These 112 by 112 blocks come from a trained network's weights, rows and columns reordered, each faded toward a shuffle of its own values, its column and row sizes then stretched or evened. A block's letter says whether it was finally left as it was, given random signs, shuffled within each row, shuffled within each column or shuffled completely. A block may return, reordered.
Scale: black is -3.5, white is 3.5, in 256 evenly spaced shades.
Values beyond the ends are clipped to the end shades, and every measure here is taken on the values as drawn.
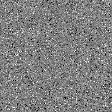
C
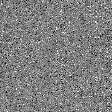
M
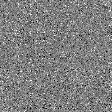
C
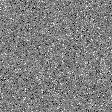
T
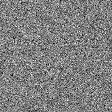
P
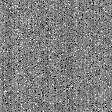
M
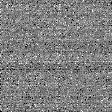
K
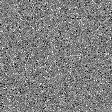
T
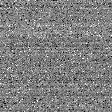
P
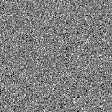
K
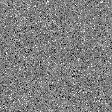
M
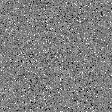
C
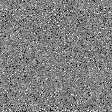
P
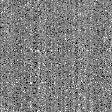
K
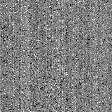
M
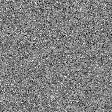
P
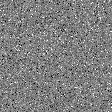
T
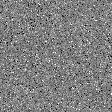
T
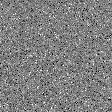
T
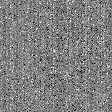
M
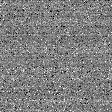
P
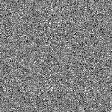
K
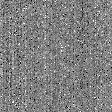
M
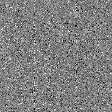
C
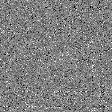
C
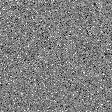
T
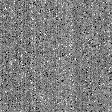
M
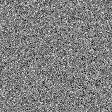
T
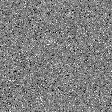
T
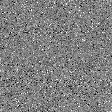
P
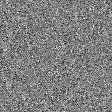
T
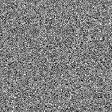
K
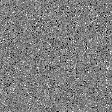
C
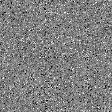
C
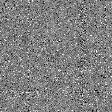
C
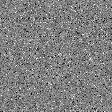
P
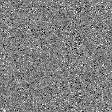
C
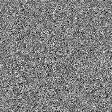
C
